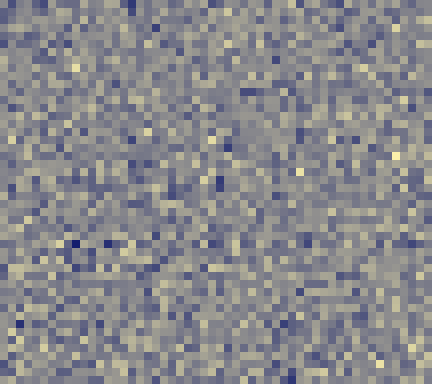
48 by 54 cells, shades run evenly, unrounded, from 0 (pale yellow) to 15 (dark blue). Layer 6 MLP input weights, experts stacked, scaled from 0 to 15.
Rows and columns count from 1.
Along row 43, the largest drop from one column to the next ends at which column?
3
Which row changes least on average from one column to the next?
36
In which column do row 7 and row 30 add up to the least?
9
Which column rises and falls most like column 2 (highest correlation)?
22
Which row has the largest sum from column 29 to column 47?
12
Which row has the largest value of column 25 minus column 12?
14
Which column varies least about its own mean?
49
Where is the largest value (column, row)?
10, 31
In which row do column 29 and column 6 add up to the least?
6
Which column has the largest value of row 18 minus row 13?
17
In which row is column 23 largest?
7
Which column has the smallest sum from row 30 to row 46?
53
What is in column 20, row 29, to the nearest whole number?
9
